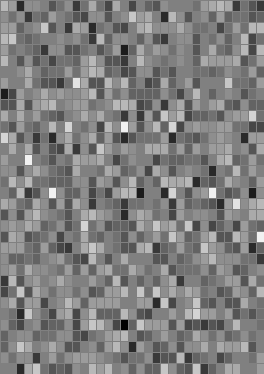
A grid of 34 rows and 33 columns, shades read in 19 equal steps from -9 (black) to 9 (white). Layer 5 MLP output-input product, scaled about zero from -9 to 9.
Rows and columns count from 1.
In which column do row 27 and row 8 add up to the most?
16
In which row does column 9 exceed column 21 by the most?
12
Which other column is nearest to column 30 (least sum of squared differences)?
33
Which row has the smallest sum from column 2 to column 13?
5
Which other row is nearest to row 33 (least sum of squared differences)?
7
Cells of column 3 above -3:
24
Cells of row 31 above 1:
5
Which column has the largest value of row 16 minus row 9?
1
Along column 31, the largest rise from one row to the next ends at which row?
14
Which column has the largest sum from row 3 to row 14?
11
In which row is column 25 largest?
29
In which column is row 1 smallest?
3
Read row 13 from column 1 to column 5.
6 3 -3 0 -5
